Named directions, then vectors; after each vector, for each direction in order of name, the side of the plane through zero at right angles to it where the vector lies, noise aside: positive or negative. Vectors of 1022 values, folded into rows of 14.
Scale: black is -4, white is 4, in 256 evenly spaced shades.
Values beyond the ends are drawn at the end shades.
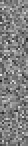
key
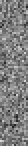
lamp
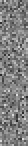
negative, positive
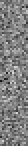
positive, positive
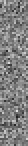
negative, positive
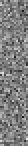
negative, positive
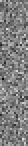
negative, positive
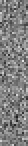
negative, positive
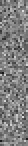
positive, negative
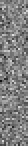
positive, positive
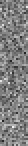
negative, negative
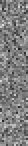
negative, negative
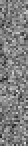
positive, positive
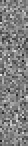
positive, negative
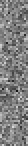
negative, negative
